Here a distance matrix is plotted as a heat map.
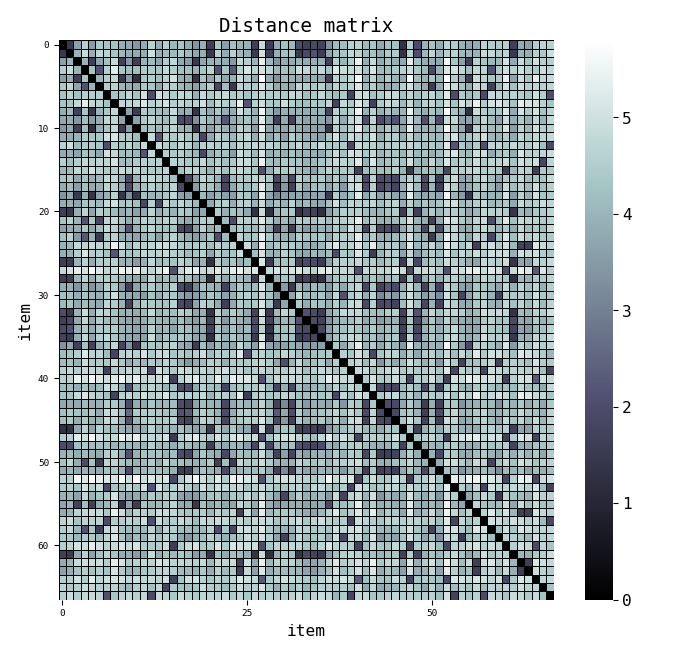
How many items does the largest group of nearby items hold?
12
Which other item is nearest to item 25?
42
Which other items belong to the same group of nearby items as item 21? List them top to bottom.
3, 5, 23, 50, 58
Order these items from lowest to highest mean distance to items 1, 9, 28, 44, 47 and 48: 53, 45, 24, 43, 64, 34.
34, 43, 45, 64, 24, 53
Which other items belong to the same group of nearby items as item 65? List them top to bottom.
14
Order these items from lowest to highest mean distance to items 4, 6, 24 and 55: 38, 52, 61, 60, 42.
61, 38, 42, 60, 52
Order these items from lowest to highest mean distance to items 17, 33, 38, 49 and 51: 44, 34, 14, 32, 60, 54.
44, 54, 34, 32, 14, 60
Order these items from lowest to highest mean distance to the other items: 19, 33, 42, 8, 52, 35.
33, 35, 8, 19, 42, 52
